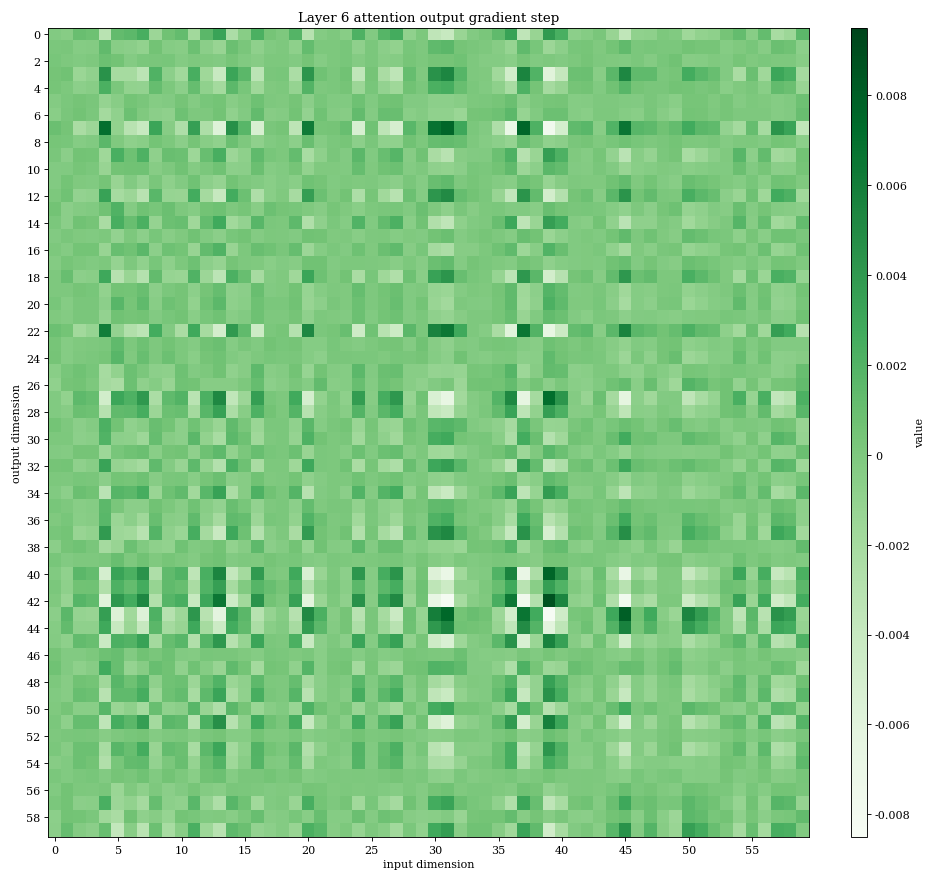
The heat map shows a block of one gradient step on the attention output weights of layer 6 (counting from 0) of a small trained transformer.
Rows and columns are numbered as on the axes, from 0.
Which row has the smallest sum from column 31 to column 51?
42
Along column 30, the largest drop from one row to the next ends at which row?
45
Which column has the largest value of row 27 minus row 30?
39
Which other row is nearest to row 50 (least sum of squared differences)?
30
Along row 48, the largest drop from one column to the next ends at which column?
37
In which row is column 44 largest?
43
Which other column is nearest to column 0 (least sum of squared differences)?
48
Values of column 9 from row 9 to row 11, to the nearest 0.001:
0.001 0 -0.001
